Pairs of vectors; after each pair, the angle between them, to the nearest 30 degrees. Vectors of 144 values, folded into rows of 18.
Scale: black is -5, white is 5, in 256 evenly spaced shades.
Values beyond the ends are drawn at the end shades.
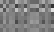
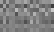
30 degrees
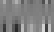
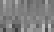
30 degrees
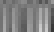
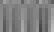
150 degrees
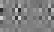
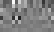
120 degrees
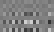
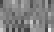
60 degrees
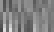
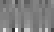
90 degrees
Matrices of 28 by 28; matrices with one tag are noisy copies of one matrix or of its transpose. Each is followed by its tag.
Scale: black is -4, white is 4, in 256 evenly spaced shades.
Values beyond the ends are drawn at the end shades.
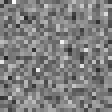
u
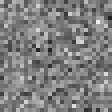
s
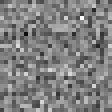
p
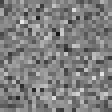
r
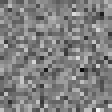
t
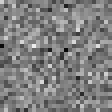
s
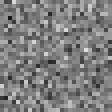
u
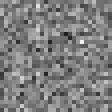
s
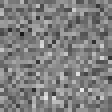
r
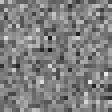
s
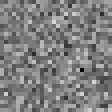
t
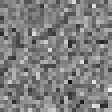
t
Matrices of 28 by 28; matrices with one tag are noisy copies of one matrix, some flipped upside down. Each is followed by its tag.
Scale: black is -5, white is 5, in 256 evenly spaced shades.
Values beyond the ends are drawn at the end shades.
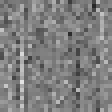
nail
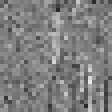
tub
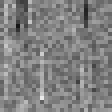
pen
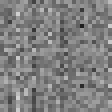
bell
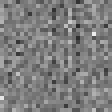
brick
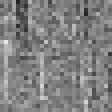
pen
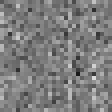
brick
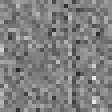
brick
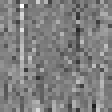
nail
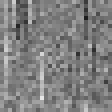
pen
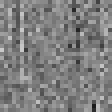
nail
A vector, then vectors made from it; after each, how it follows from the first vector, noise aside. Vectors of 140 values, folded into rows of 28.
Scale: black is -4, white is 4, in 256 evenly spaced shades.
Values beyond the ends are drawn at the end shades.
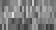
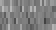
wrapped around, negated, partly zeroed.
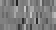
wrapped around, negated, partly zeroed.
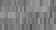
wrapped around, negated, shrunk.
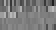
wrapped around, negated, partly zeroed.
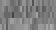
negated, shrunk.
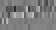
wrapped around, negated, partly zeroed.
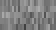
wrapped around, negated, shrunk.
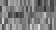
wrapped around.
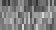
reversed.
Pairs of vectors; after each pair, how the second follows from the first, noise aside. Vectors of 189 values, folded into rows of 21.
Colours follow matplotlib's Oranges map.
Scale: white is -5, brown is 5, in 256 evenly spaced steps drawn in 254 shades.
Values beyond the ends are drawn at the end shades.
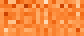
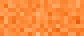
reversed, shrunk.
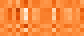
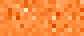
partly zeroed.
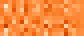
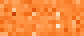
wrapped around, partly zeroed.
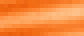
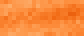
negated, shrunk.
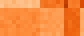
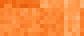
negated, shrunk.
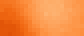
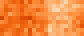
wrapped around, negated.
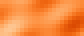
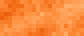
reversed, shrunk.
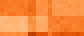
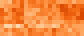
wrapped around, negated.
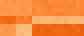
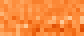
partly zeroed.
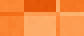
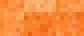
negated, shrunk.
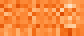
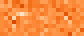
wrapped around, partly zeroed.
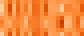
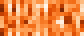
negated, scaled up.
